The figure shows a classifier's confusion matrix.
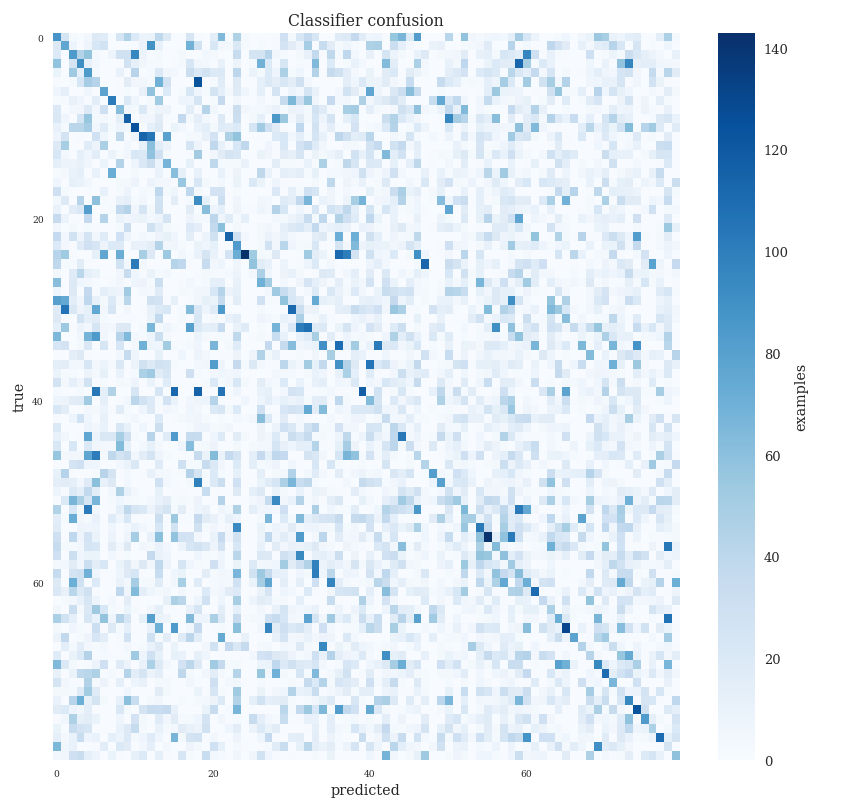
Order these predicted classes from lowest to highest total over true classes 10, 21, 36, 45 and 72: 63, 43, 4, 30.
63, 30, 43, 4
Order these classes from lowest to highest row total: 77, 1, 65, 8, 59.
8, 1, 77, 59, 65
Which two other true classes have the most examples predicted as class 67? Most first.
53, 34
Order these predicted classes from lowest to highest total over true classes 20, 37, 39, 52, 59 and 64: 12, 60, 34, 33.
34, 60, 12, 33
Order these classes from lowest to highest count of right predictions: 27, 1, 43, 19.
43, 27, 19, 1
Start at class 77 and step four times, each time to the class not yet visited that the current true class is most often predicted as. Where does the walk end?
42
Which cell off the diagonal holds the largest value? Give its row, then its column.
5, 18
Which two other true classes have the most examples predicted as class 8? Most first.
24, 45
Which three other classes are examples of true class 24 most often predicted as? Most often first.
36, 37, 46
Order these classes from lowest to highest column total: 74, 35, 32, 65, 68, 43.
35, 68, 74, 65, 32, 43
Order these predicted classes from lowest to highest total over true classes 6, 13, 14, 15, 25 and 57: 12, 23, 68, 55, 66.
66, 68, 23, 55, 12
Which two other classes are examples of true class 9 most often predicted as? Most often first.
50, 28
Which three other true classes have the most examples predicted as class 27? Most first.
65, 60, 53
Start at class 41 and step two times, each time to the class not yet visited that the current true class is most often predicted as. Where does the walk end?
31
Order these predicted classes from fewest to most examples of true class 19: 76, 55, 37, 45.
45, 55, 76, 37
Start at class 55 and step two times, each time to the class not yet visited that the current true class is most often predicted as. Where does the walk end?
33
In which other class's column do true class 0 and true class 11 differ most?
12
